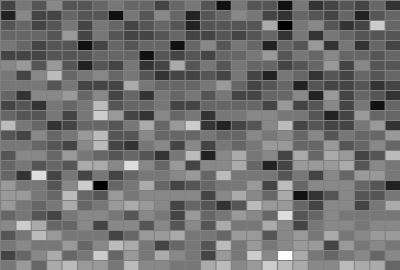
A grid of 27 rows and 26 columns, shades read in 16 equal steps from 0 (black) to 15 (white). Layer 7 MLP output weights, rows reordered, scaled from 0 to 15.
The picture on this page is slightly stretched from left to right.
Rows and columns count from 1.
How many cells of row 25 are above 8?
8
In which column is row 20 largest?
5
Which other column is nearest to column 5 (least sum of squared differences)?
23
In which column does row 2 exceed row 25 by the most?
11
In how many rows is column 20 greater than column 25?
13
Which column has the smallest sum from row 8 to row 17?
14
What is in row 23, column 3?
10
